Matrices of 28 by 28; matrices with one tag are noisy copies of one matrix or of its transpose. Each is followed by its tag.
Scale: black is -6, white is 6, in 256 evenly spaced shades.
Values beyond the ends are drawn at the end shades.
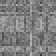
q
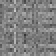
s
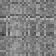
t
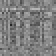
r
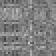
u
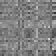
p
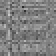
r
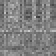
u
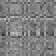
t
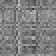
t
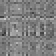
t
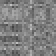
u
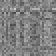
r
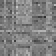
q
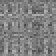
s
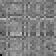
t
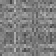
s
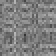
s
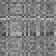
t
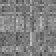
q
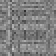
r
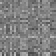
p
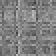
t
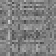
r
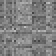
q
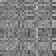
p
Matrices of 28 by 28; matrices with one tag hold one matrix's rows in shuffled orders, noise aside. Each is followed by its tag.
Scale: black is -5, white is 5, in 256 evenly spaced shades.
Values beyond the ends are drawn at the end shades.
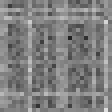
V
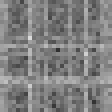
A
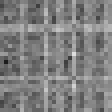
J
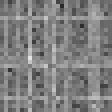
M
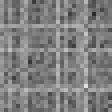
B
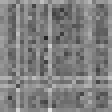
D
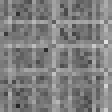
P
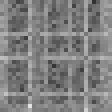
A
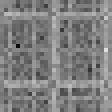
P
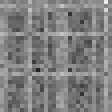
V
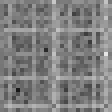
P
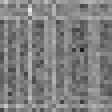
M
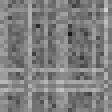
V
